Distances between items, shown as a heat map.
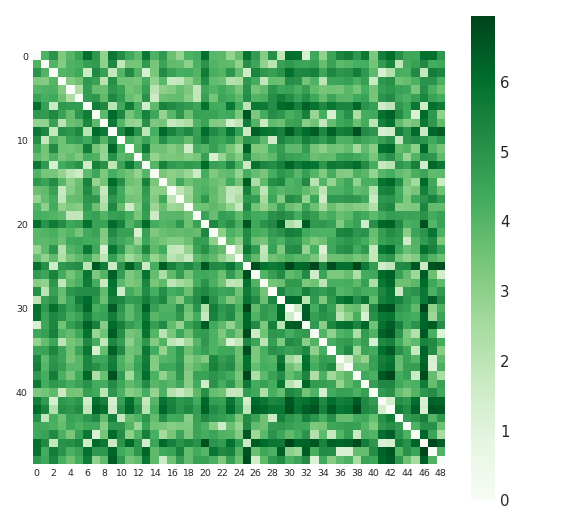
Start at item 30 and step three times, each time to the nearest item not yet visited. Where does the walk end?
20
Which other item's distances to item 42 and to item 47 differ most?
46
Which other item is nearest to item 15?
48
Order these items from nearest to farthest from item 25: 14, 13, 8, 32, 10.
13, 14, 10, 8, 32
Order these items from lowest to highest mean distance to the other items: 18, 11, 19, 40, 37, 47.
18, 40, 11, 19, 37, 47
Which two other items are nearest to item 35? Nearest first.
7, 45
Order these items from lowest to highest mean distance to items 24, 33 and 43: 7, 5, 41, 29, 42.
7, 5, 29, 41, 42
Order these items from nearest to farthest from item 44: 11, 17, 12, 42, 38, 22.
22, 12, 17, 11, 38, 42
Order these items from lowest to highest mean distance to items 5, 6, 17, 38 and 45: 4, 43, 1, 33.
4, 33, 1, 43
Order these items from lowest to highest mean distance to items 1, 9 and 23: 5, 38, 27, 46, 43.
27, 43, 46, 5, 38
